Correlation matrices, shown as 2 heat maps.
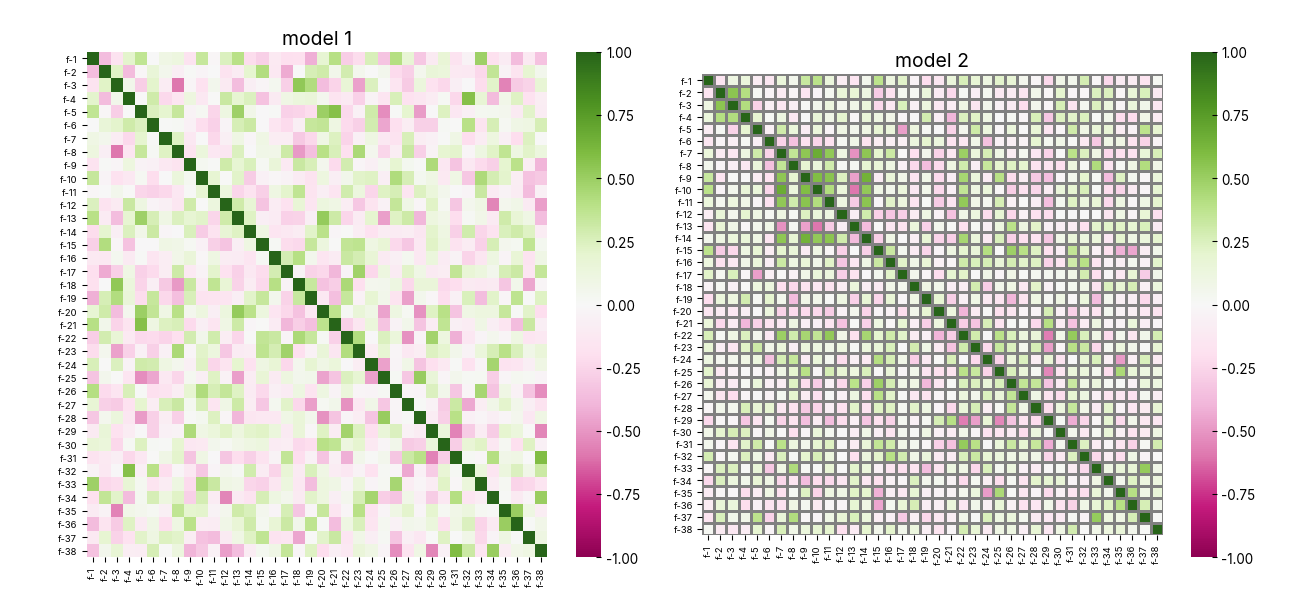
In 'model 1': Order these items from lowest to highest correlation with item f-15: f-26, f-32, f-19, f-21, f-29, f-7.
f-26, f-32, f-21, f-7, f-29, f-19
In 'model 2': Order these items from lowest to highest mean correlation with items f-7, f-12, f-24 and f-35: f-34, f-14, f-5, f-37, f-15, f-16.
f-34, f-15, f-16, f-5, f-37, f-14
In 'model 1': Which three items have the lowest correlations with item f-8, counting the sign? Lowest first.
f-3, f-18, f-19
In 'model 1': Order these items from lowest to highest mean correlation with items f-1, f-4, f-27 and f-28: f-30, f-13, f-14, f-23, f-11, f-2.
f-2, f-23, f-30, f-14, f-11, f-13
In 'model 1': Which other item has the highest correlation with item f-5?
f-21
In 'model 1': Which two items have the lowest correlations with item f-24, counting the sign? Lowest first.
f-25, f-28
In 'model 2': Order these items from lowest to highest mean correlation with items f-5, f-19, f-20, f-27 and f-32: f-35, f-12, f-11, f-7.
f-35, f-11, f-12, f-7
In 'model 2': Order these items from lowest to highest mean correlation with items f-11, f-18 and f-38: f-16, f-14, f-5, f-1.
f-1, f-5, f-16, f-14
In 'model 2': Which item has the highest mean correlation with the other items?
f-22
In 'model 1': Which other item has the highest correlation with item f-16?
f-18
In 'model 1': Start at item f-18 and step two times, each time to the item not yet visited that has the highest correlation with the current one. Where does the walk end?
f-19
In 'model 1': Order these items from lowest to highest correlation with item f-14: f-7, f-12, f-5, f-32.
f-7, f-5, f-12, f-32
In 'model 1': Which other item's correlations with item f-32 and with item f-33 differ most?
f-10
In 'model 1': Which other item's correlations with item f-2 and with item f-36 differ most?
f-17
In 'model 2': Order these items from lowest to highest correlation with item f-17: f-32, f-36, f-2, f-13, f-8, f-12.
f-12, f-13, f-8, f-2, f-36, f-32
